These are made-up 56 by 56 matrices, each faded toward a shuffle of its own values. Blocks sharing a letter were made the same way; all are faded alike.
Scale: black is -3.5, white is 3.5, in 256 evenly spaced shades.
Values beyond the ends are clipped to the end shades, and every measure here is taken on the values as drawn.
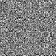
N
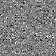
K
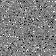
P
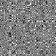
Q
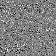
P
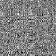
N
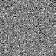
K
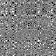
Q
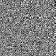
N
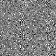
K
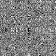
N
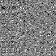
K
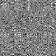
Q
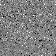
P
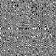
Q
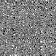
K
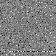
P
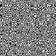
Q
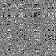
Q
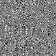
K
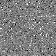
P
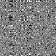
Q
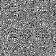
K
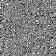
K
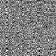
N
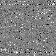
P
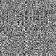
N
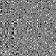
Q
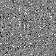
P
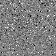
P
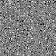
K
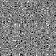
K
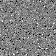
P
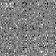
Q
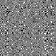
Q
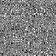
K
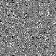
K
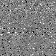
P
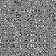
Q
